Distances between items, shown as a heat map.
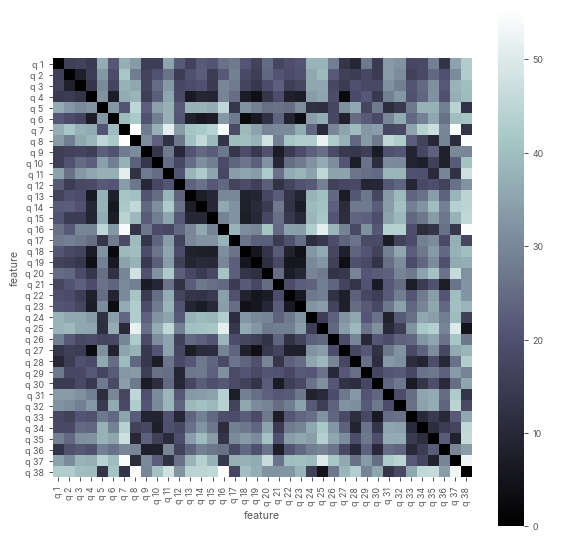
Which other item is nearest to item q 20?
q 22
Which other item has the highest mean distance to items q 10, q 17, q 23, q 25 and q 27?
q 8
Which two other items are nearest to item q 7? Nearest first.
q 25, q 38
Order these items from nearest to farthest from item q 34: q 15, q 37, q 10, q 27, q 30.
q 10, q 30, q 37, q 27, q 15
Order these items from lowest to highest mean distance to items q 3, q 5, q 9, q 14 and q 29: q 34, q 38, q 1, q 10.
q 1, q 10, q 34, q 38
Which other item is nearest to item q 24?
q 31
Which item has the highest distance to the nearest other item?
q 32
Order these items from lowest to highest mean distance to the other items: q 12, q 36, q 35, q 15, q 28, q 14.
q 12, q 36, q 28, q 15, q 14, q 35
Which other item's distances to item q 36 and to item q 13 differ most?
q 14
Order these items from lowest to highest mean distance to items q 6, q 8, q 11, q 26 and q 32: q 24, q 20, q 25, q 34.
q 34, q 20, q 24, q 25
